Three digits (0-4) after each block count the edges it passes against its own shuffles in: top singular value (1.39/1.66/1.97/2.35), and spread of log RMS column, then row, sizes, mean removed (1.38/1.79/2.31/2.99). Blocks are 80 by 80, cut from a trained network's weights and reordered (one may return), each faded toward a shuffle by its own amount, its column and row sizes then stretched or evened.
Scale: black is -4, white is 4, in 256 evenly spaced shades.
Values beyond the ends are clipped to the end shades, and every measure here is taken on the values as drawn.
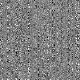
1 4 0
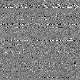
2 1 4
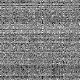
4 3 1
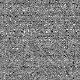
1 2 2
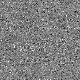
0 0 2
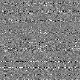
2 1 4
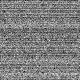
4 0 1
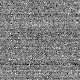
2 0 2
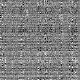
4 4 0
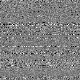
0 0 4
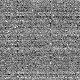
3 2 1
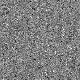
0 1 0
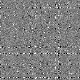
2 2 3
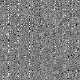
1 3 2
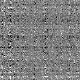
3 4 1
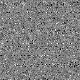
0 0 3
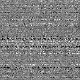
3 2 4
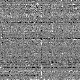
3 2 3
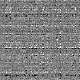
4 3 3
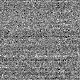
2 2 1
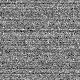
3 0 1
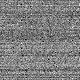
3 2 0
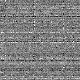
4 2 3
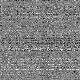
2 1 4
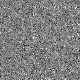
1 1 0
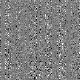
0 4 0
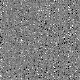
0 3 0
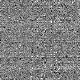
1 3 1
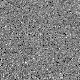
0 0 2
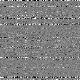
3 0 4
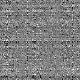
3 4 1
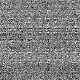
3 3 1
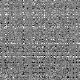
3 4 3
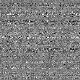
1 1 4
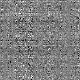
2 4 1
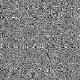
1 1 3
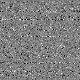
0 0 3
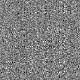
2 2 2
